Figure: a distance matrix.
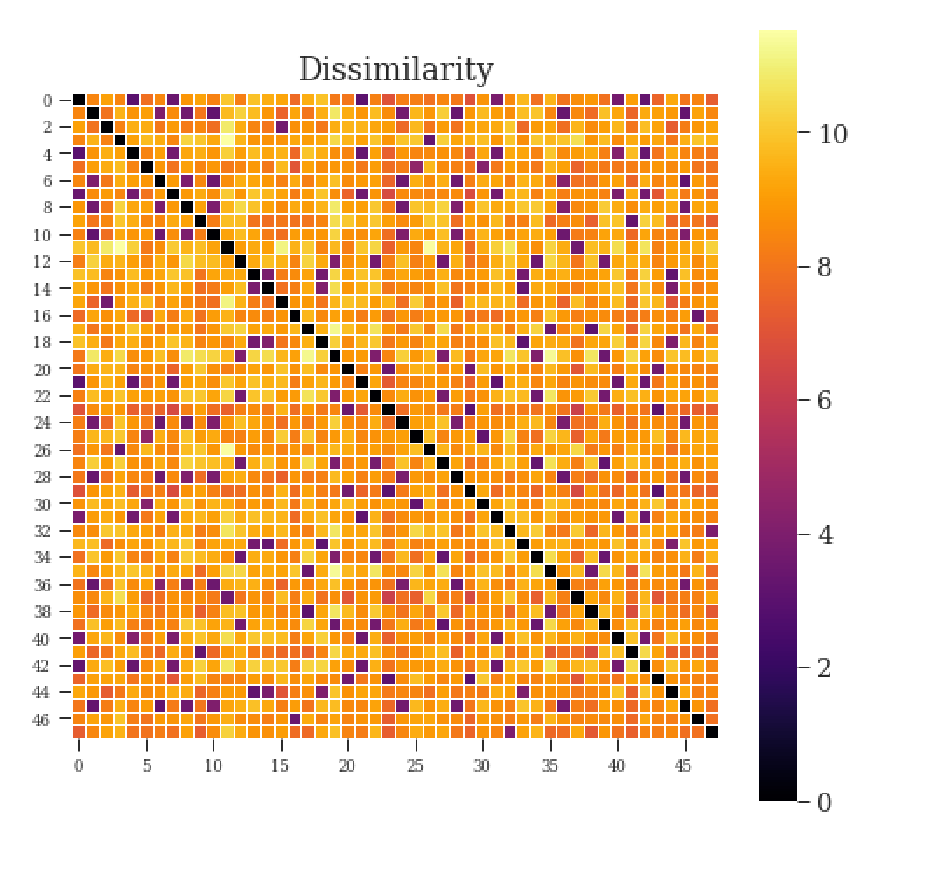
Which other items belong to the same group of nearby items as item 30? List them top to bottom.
5, 25
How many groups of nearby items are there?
13
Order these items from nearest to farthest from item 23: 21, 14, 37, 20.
20, 37, 21, 14
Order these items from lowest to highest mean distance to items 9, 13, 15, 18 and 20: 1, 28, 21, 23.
23, 28, 1, 21
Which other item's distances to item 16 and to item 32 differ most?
46
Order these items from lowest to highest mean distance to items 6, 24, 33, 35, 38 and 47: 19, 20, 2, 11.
2, 20, 11, 19
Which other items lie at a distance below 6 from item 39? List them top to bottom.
12, 19, 22, 27, 34
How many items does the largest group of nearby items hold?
8
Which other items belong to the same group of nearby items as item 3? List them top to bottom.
26
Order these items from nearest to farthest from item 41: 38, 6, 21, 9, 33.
9, 38, 6, 33, 21
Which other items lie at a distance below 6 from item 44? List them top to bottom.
13, 14, 18, 33
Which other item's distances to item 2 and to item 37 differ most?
11
